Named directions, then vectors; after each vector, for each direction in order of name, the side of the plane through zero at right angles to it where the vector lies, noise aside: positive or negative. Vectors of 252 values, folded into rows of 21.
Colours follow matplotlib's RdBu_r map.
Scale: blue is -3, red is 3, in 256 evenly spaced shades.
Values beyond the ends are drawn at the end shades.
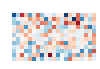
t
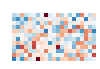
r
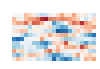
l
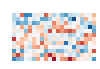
negative, positive, positive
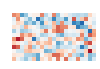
negative, negative, negative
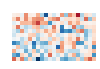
positive, negative, positive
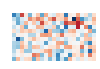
positive, positive, positive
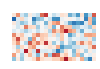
negative, positive, negative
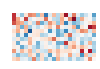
positive, negative, negative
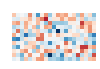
positive, positive, negative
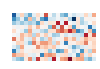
negative, positive, positive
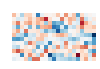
positive, positive, negative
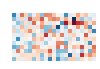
positive, positive, positive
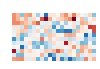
positive, negative, negative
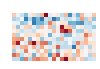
negative, positive, negative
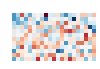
negative, positive, positive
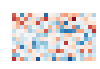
positive, negative, negative
